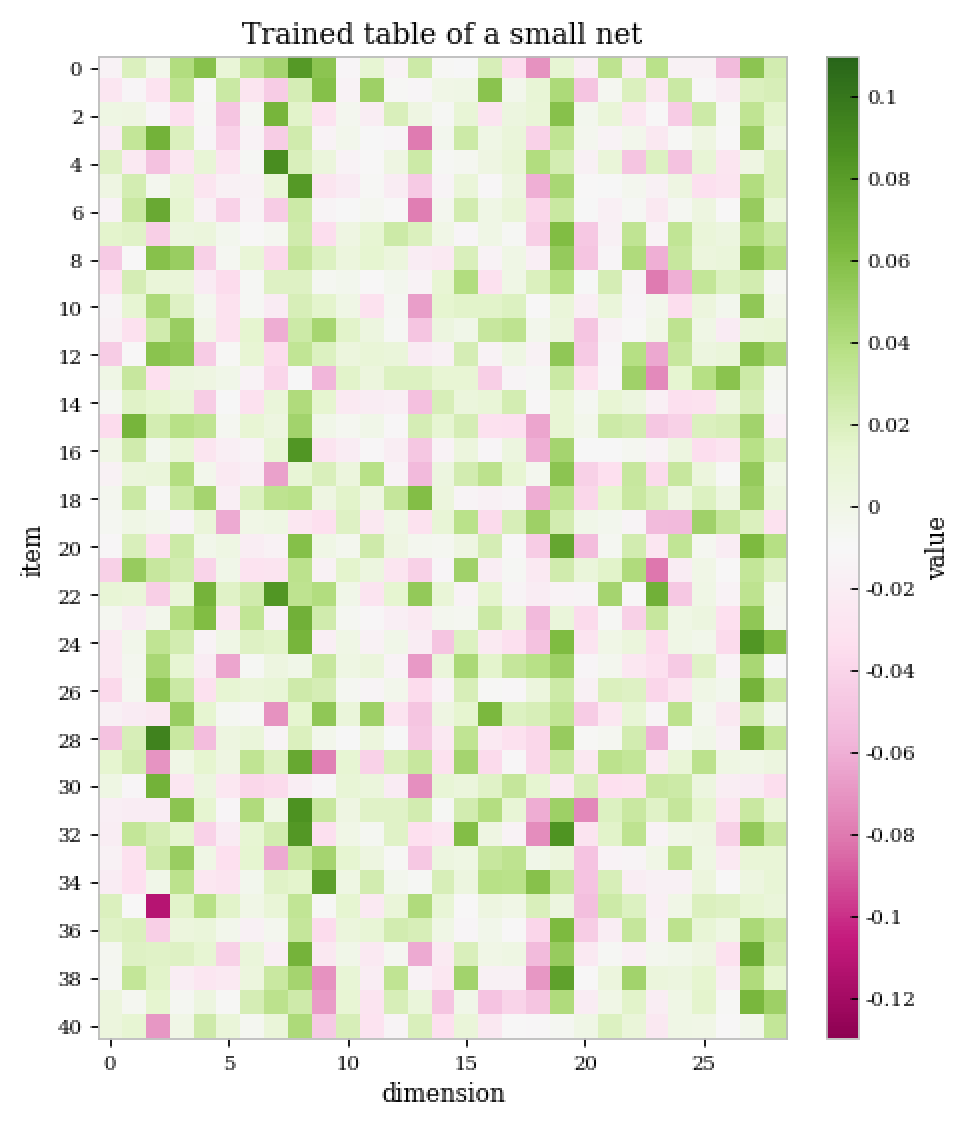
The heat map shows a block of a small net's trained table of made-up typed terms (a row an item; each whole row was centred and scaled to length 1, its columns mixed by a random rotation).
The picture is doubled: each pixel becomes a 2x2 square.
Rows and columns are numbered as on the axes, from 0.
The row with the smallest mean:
30
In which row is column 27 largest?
24
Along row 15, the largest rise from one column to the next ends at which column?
1
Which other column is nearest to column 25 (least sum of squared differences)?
10
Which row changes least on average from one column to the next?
14
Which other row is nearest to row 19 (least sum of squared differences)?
9
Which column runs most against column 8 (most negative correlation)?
18
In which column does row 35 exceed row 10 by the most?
13
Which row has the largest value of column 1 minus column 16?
15
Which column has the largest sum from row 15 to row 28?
27
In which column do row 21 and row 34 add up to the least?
23
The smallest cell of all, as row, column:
35, 2
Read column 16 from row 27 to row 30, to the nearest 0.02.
0.06 -0.02 -0.04 0.02
